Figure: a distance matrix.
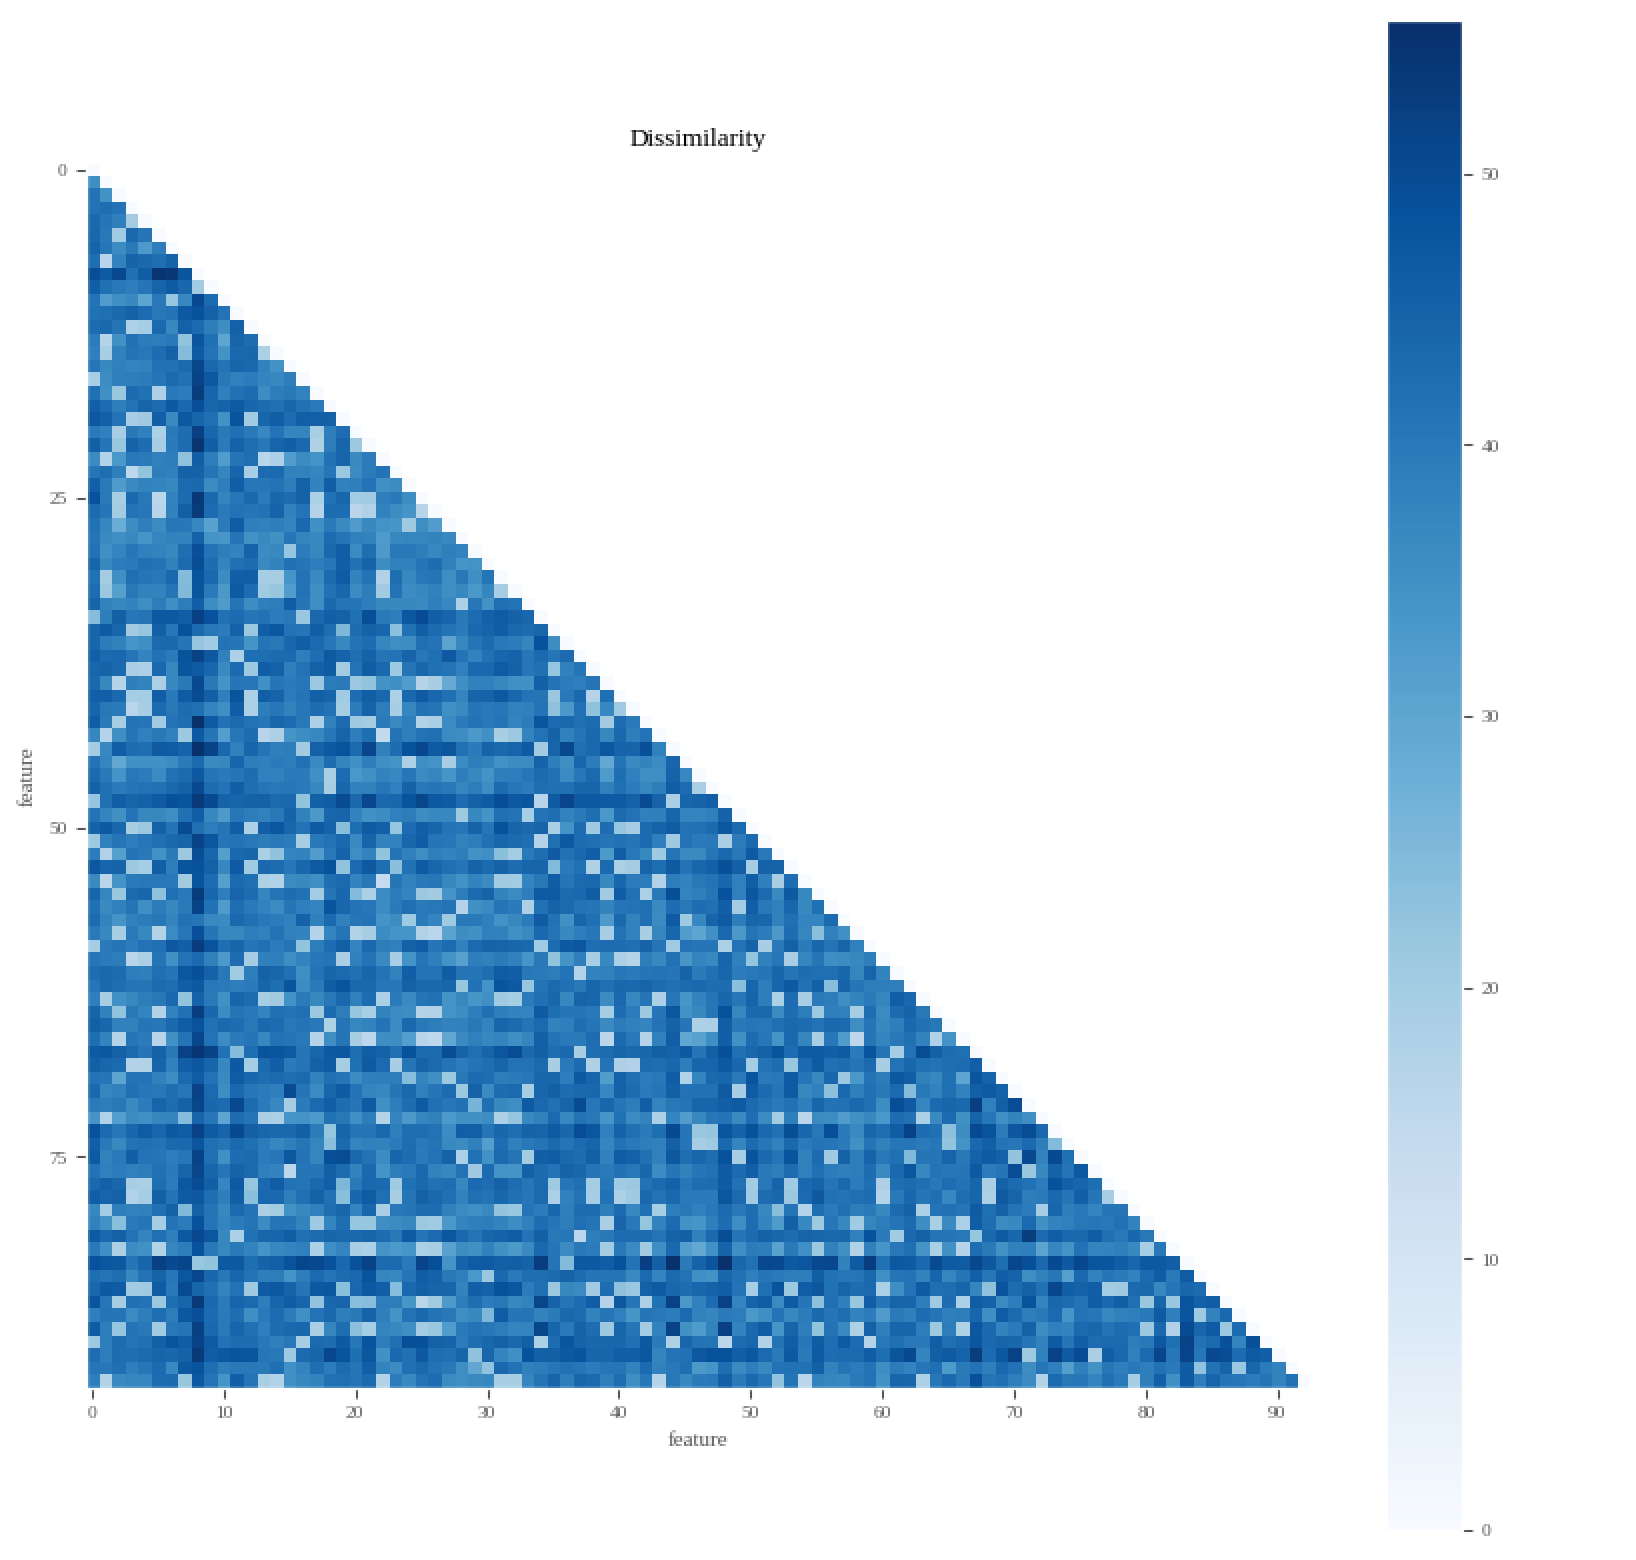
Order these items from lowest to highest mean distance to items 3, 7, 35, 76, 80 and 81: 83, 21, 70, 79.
79, 21, 70, 83
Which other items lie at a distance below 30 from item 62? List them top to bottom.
28, 33, 49, 56, 70, 75
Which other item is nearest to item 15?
76
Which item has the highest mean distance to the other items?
8
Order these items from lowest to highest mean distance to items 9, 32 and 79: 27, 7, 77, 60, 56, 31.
31, 7, 27, 60, 56, 77
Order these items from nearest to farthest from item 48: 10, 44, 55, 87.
44, 87, 10, 55
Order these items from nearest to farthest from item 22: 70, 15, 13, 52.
13, 52, 15, 70
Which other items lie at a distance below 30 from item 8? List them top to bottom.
9, 36, 83
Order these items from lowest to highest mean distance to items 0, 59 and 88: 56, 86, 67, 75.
86, 56, 75, 67
